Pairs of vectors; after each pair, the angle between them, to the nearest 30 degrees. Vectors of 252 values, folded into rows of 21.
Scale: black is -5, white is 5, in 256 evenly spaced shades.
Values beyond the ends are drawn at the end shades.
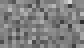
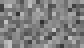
90 degrees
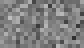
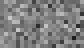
30 degrees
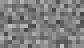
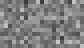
90 degrees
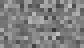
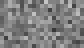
30 degrees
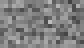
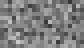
30 degrees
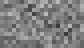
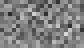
150 degrees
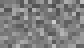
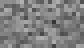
150 degrees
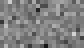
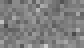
150 degrees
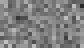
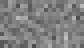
150 degrees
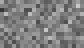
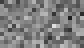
120 degrees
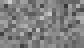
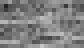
60 degrees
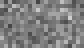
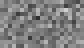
60 degrees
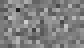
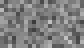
90 degrees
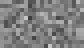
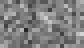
60 degrees
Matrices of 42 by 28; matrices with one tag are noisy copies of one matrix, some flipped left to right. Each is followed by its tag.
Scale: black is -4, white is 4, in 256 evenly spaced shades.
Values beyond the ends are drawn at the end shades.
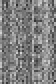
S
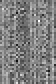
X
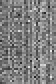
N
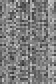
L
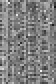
L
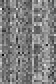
S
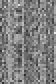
S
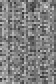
L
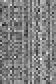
N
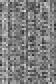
L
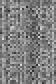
X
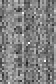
S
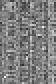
L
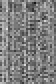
L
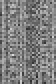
X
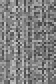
N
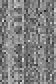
S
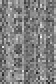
S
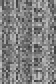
S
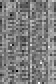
L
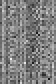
X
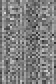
X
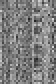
S
